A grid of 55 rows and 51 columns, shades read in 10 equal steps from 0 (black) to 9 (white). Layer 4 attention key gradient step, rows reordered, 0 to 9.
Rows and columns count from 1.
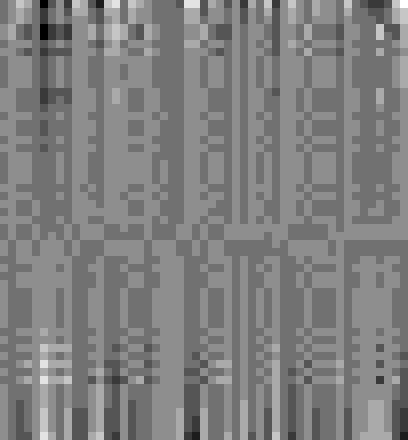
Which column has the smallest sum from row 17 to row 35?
6
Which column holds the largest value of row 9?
51
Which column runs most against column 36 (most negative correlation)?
22
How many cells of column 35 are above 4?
26
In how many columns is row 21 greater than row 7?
19
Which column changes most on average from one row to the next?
48
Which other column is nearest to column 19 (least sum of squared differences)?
2
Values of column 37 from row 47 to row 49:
3 4 3
